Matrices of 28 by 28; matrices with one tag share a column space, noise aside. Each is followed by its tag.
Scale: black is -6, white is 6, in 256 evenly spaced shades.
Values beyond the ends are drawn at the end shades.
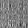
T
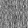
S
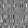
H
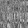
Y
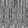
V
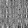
V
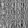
T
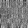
V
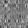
H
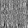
T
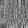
V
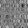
H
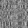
S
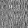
S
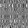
H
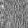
S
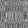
Y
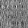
S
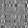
H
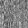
S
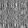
T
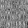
S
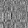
Y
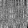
V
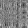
T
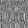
Y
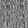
S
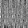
V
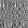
T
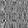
Y
